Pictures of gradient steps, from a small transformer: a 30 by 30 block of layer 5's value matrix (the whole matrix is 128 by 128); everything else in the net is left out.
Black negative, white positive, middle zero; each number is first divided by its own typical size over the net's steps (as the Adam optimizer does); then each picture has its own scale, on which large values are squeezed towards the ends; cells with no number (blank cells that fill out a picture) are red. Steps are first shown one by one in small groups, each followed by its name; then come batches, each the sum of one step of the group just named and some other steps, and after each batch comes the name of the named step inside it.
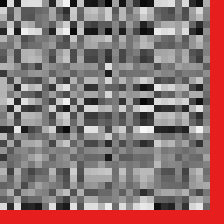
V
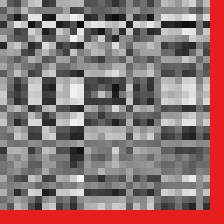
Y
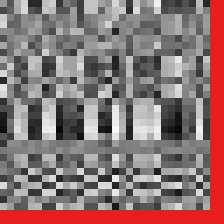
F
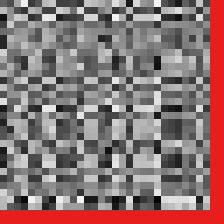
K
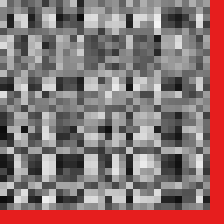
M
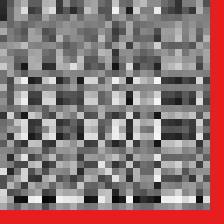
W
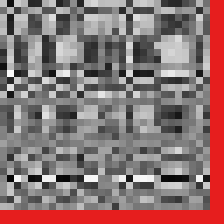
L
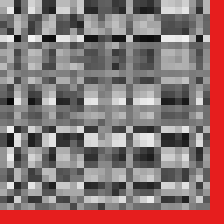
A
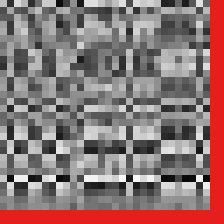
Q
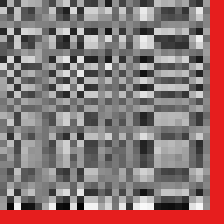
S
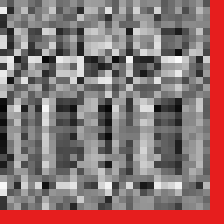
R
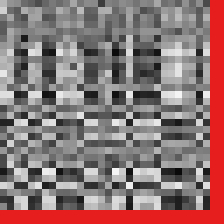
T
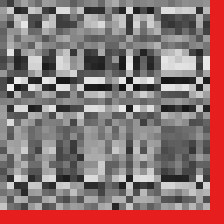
L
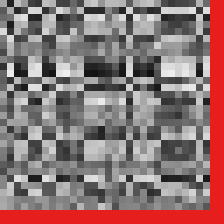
L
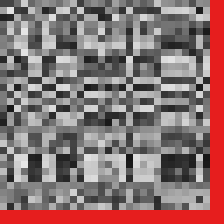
K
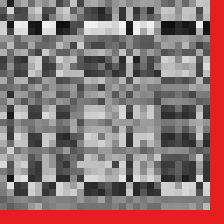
Q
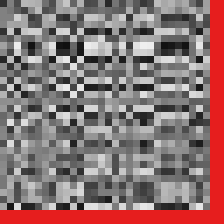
S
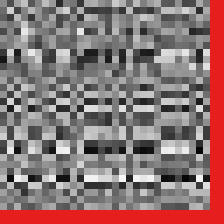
Q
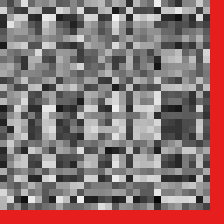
K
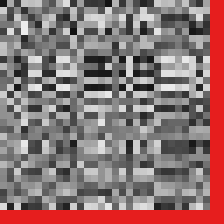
V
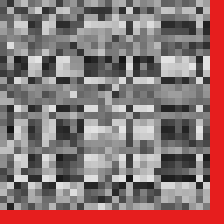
Q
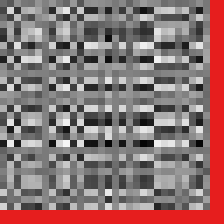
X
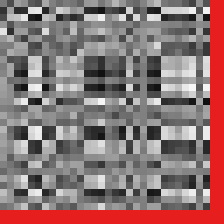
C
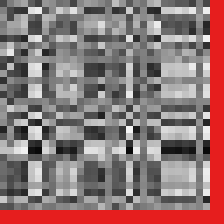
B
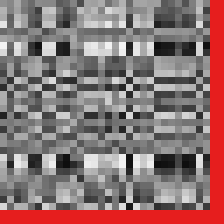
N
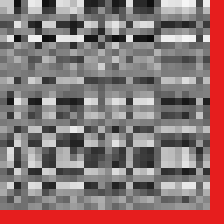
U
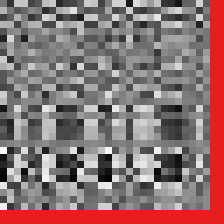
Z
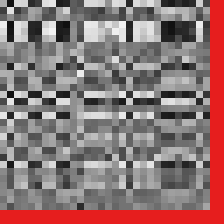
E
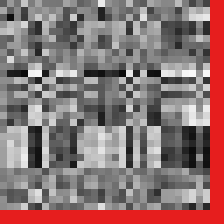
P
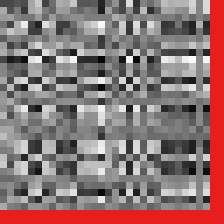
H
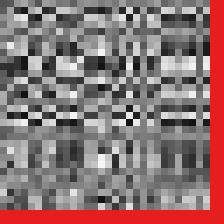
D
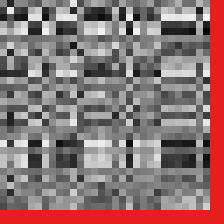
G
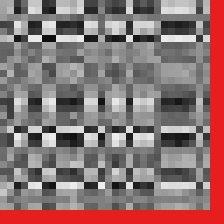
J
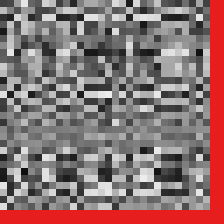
Z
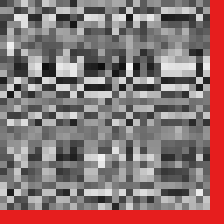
D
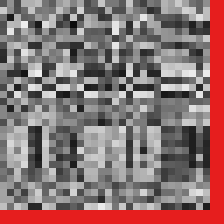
P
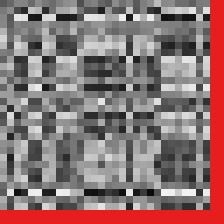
C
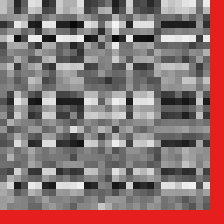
U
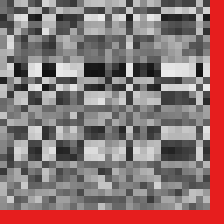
C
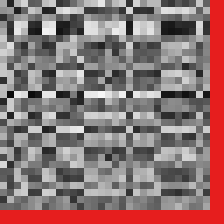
E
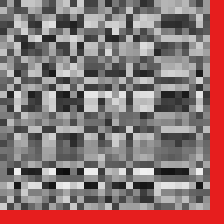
J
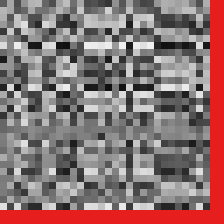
N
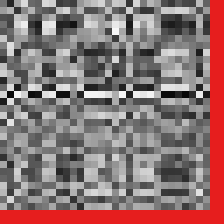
E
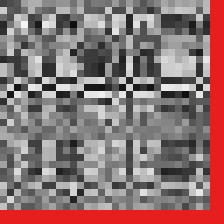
H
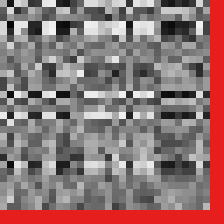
E
